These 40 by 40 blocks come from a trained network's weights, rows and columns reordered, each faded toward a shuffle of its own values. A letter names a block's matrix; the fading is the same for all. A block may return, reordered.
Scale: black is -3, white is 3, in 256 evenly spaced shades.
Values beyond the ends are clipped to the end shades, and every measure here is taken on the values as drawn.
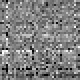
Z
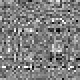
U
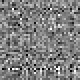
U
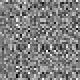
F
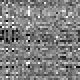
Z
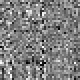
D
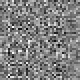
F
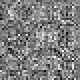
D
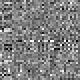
U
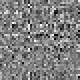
D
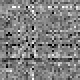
Z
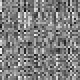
F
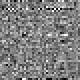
U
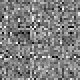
U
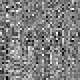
D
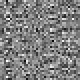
F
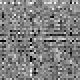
Z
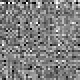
U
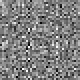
D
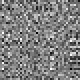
F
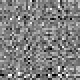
U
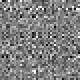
U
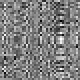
F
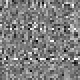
U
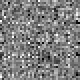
D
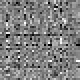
Z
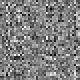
F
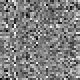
D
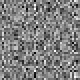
F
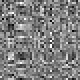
F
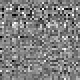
U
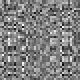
F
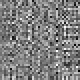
F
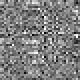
D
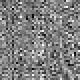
D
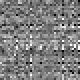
Z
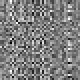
F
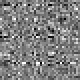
U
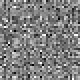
D
